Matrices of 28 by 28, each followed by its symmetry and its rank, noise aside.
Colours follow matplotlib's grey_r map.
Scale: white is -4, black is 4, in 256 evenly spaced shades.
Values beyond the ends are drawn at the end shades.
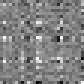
no symmetry, rank two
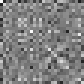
symmetric, rank three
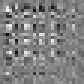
no symmetry, rank two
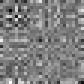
symmetric, rank two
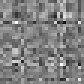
no symmetry, rank three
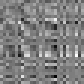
antisymmetric, rank two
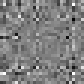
no symmetry, rank three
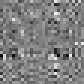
antisymmetric, rank two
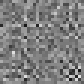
symmetric, rank three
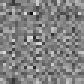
no symmetry, rank four
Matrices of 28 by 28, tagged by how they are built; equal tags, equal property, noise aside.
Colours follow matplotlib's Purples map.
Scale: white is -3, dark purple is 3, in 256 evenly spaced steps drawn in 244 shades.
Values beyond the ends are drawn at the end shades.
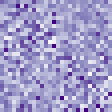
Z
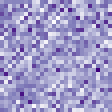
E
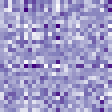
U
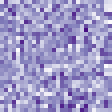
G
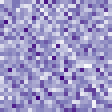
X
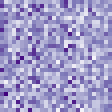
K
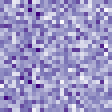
K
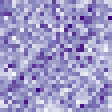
E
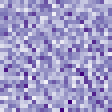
K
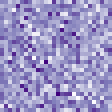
X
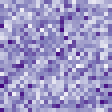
E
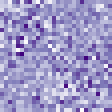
Z
